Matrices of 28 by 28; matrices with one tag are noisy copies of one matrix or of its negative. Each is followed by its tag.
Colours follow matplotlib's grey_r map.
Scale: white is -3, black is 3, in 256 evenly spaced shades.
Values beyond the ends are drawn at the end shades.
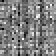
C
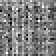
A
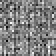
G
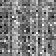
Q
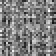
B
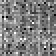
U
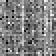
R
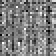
B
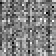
B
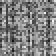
B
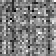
B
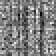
C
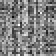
C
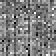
G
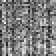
B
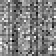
Q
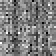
Q
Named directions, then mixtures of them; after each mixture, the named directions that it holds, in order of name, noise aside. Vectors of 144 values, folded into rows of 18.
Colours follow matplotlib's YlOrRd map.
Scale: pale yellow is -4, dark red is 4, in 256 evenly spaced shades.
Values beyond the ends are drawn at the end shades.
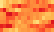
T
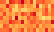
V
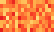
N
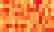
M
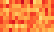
M, V.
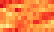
T.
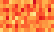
M, N, V.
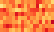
M, T, V.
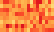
M.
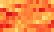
T.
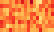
M.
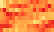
T.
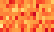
M, N, V.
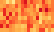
M, N, T.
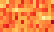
T, V.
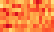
M, T.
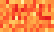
V.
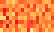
N.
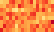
N, T, V.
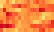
T.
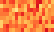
M, V.
